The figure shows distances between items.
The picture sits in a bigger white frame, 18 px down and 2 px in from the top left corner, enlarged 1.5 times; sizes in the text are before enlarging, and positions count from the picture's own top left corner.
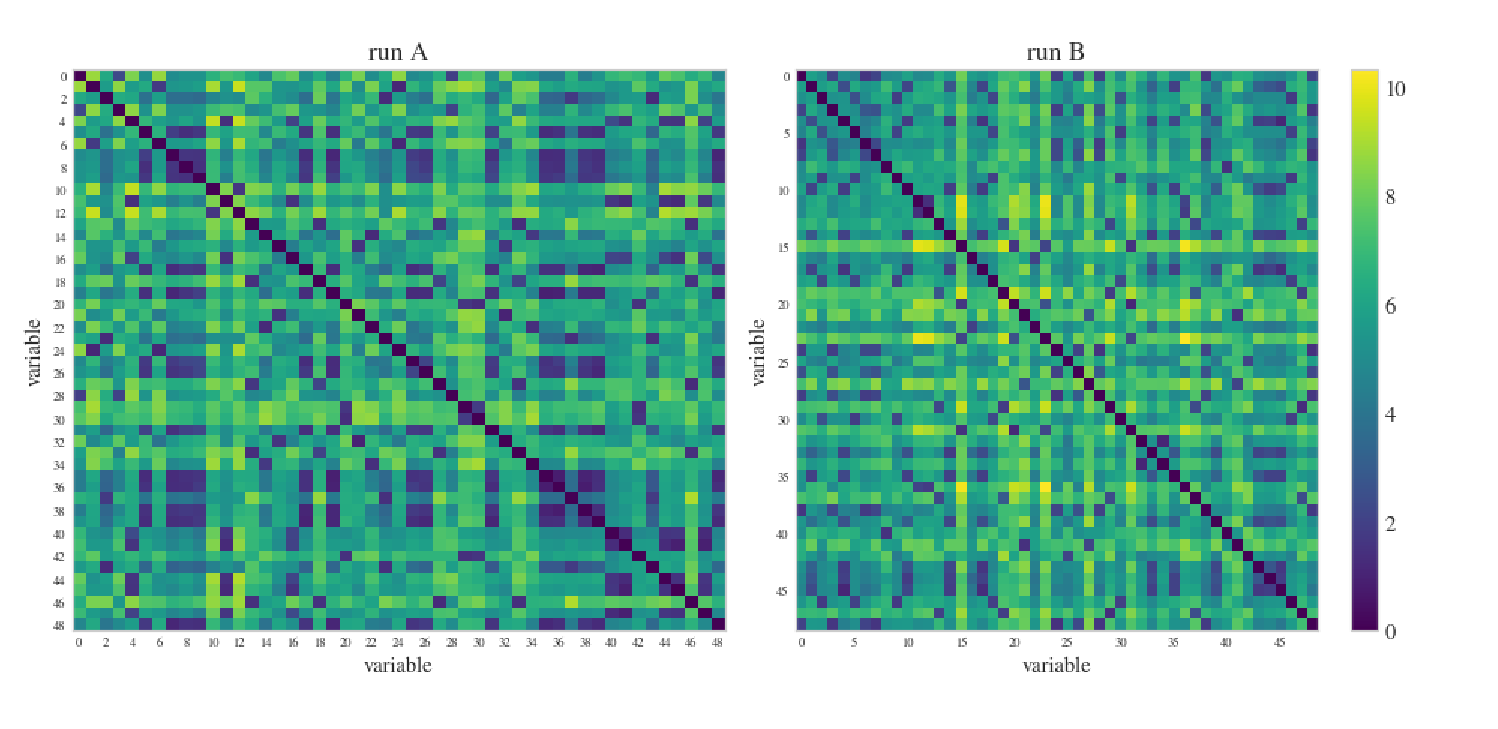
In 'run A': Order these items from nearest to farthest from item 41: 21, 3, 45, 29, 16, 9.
45, 16, 9, 21, 29, 3
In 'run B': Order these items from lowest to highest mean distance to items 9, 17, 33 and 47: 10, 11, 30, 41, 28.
10, 30, 28, 11, 41
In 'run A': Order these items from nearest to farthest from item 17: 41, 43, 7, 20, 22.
7, 43, 22, 41, 20
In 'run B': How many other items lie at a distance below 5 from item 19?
4
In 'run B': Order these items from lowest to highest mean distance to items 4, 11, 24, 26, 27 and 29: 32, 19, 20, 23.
19, 32, 20, 23
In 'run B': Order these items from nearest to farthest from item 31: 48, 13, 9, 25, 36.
25, 9, 48, 13, 36
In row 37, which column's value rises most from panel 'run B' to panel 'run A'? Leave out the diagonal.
13
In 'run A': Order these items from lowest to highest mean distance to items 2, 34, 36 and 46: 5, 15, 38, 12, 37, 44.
38, 5, 37, 15, 44, 12
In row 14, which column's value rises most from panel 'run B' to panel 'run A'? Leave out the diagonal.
10
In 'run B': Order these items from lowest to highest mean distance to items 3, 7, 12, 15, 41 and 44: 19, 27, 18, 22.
22, 18, 27, 19
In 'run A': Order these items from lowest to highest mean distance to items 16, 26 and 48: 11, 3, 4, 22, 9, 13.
9, 11, 4, 22, 3, 13
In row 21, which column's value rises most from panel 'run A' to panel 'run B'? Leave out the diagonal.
32
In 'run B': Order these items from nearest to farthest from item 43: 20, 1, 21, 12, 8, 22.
1, 22, 12, 8, 20, 21
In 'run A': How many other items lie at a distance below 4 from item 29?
3
